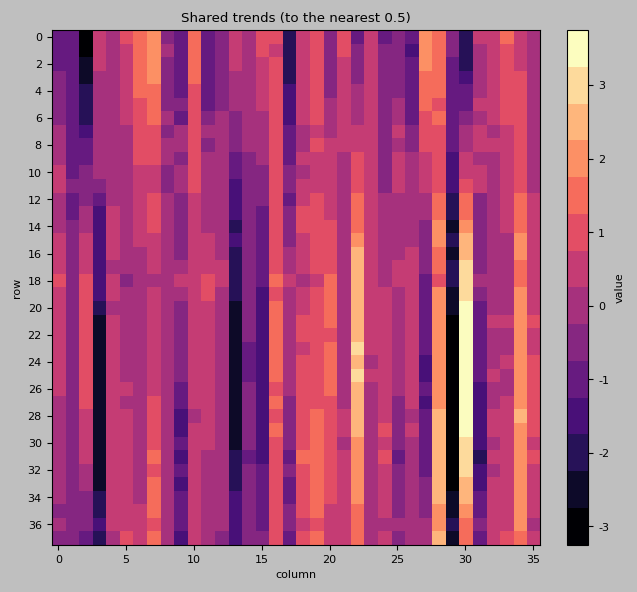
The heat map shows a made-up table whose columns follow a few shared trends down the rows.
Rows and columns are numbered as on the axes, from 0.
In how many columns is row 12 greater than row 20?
9
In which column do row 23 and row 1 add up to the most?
28
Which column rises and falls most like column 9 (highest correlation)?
25
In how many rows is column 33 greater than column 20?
9
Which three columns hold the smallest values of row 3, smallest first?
2, 17, 30
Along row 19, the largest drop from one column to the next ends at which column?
29
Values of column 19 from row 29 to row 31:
1.5 1.5 1.5
